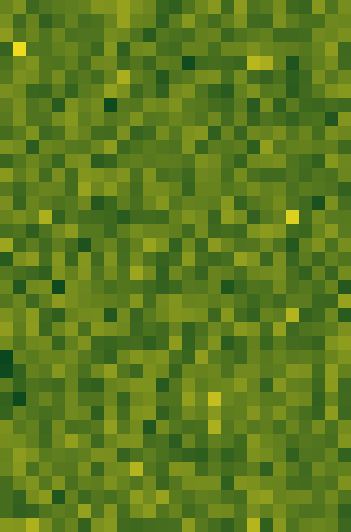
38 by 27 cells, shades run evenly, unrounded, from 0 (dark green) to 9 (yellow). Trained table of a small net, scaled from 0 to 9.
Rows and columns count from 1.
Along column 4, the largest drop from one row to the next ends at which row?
17
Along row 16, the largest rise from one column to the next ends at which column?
23
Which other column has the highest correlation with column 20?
22
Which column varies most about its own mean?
2
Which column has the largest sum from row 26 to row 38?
20
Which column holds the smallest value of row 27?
1
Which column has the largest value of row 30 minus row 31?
12
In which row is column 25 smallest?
15
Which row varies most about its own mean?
16
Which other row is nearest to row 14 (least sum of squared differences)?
37
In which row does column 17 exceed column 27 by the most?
29
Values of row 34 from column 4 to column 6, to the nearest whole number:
4 3 3
